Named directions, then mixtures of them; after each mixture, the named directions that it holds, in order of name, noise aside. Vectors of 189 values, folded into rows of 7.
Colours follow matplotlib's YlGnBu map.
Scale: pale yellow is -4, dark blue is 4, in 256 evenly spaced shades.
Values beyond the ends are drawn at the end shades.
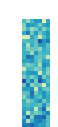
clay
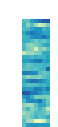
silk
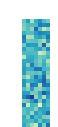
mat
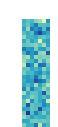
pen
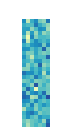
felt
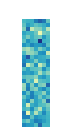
clay, pen.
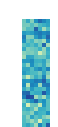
mat, silk.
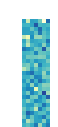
clay, felt, pen.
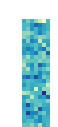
felt, pen, silk.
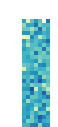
clay, felt, pen.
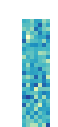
felt, mat.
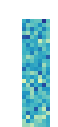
clay.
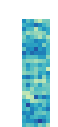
mat, silk.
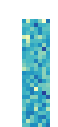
clay, felt, pen.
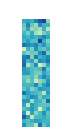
pen.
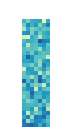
clay.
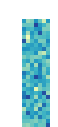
felt, mat, pen.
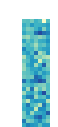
clay, mat, pen.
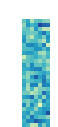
mat, silk.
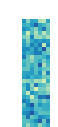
felt, mat, silk.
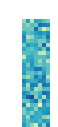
mat.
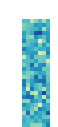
mat, pen.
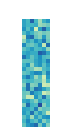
mat.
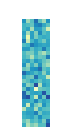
felt, mat.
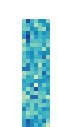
felt.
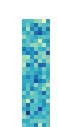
pen.
